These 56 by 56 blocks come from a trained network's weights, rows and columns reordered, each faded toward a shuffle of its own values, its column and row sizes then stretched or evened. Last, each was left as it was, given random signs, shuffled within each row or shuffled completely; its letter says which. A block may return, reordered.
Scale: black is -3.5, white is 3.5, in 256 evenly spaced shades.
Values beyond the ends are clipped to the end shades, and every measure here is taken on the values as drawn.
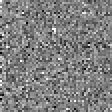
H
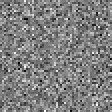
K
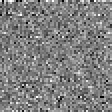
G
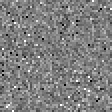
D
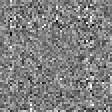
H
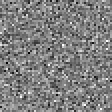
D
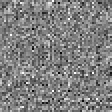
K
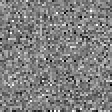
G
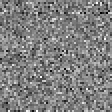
G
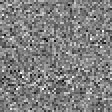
G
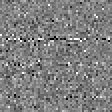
K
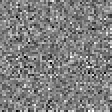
K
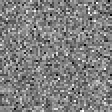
D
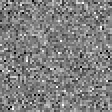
G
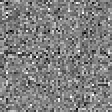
K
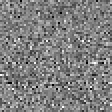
G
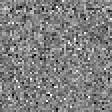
G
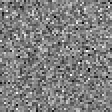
D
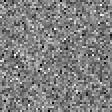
D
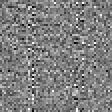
K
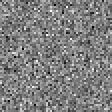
D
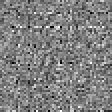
K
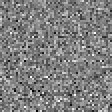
G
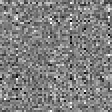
K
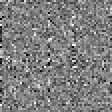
H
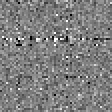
H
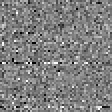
K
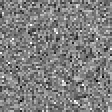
D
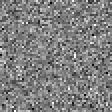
D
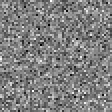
D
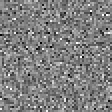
G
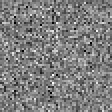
H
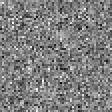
K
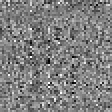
K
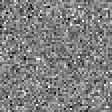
D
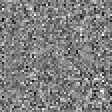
H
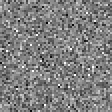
D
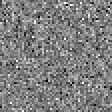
D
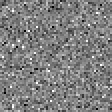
D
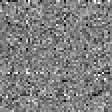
K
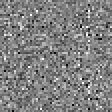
H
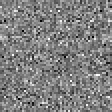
G
